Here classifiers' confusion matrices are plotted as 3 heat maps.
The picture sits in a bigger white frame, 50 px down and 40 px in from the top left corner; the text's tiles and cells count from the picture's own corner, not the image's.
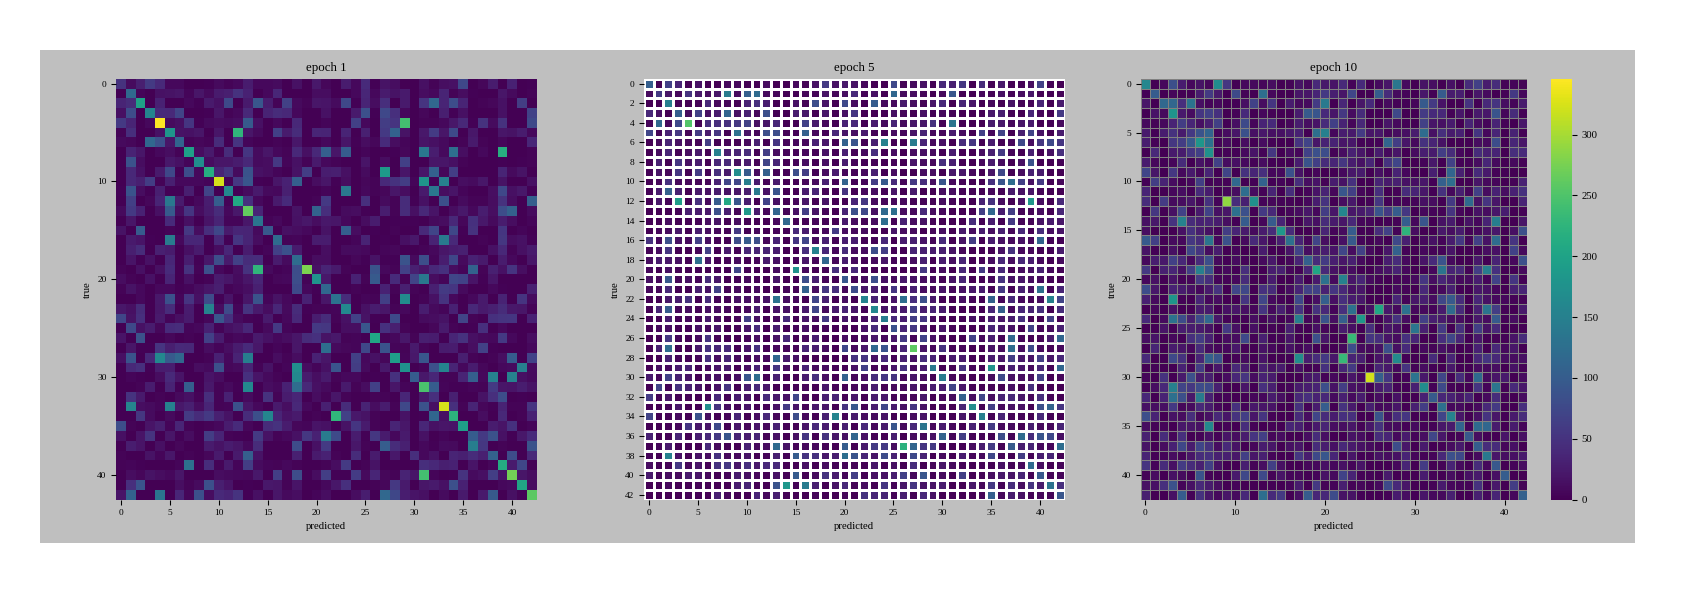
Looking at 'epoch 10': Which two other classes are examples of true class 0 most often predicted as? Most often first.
8, 28
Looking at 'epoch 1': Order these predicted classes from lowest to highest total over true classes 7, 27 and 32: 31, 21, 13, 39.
13, 31, 21, 39
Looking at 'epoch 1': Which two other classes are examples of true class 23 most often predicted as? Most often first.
9, 11
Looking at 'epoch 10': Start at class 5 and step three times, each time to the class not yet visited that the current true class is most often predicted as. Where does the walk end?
3
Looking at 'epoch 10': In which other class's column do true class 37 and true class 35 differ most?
7
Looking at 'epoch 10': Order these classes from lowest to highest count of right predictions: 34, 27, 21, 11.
21, 27, 11, 34
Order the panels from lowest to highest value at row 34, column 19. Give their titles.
epoch 1, epoch 10, epoch 5
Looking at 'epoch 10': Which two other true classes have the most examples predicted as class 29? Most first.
15, 23
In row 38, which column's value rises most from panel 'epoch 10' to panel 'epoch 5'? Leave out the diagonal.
2
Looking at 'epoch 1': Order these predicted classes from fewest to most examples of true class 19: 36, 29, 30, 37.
37, 30, 29, 36
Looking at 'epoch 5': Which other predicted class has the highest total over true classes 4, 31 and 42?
1
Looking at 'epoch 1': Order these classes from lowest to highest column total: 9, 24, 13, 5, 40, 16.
24, 16, 40, 9, 5, 13
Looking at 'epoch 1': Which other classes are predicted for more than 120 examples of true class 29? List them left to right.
18, 33, 41
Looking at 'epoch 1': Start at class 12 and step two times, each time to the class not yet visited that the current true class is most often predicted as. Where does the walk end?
28
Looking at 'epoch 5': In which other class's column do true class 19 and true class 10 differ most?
15
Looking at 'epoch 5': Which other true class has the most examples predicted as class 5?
18
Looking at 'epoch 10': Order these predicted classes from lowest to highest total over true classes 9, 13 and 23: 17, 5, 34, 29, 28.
5, 17, 28, 29, 34
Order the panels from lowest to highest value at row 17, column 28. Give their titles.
epoch 1, epoch 5, epoch 10
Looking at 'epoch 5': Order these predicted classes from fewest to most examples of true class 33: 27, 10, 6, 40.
10, 27, 40, 6
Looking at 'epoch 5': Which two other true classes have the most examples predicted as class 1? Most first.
4, 31
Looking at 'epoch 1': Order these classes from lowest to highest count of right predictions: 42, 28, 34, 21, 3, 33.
21, 3, 28, 34, 42, 33
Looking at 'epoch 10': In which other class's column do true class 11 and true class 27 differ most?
22
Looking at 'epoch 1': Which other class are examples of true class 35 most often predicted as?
0
